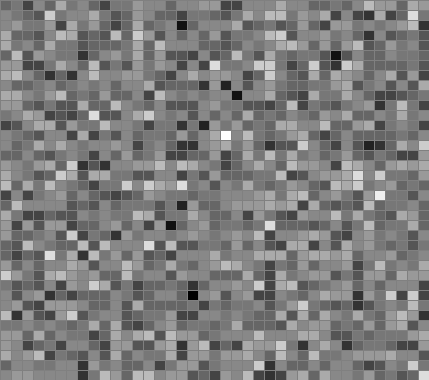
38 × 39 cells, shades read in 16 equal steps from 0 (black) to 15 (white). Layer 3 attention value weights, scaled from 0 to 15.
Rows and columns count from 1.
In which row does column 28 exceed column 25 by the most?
15
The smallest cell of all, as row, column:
30, 18
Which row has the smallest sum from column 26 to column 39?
6
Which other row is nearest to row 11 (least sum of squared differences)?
33
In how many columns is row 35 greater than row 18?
15
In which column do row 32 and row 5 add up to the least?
39
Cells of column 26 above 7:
18
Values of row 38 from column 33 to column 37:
7 9 6 7 5
